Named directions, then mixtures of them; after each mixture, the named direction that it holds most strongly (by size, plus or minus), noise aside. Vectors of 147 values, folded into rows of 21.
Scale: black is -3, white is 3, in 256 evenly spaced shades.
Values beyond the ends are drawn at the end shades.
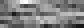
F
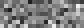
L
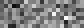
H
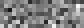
L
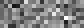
H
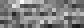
F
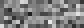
L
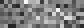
H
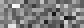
H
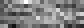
F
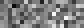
H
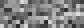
L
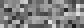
L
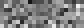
L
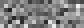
L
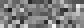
L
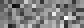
H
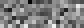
L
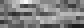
F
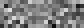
L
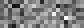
H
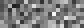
H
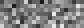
L
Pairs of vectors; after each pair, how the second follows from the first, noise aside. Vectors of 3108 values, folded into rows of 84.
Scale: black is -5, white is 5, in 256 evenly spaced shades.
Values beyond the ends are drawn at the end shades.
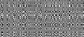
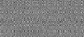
reversed, negated, shrunk.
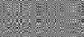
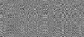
reversed, negated, shrunk.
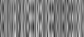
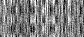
reversed, scaled up.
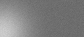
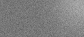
reversed, shrunk.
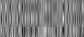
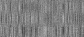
shrunk.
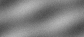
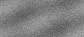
reversed, negated, shrunk.
